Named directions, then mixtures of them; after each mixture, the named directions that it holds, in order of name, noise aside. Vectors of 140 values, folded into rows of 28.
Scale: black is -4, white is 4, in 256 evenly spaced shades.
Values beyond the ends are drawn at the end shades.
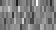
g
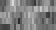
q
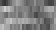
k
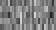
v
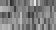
k, q, v.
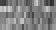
g, k, v.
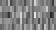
v.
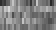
g, k, q.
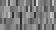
g, v.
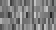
v.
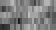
k, q.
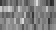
g, k, v.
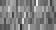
g, q.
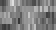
q.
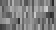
q, v.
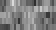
q.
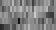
k, q, v.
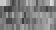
g, k, q.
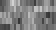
q.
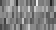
g, q.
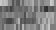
k, q, v.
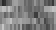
k.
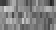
g, k, q.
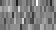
g.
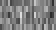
v.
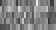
g, q, v.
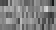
k, q, v.
